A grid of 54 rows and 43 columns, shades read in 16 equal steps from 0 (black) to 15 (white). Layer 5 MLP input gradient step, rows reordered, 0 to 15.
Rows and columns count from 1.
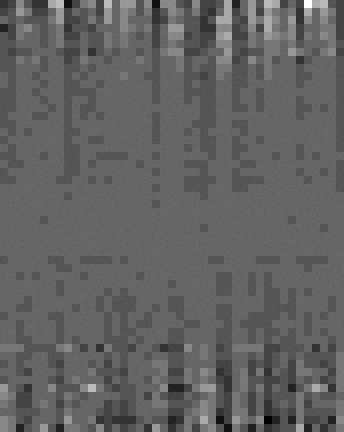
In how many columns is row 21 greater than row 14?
9
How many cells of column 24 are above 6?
5
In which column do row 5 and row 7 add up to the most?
29
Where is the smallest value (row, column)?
53, 34
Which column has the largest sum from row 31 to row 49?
26
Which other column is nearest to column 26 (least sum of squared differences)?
43
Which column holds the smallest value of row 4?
1
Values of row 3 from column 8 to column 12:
9 4 4 5 7
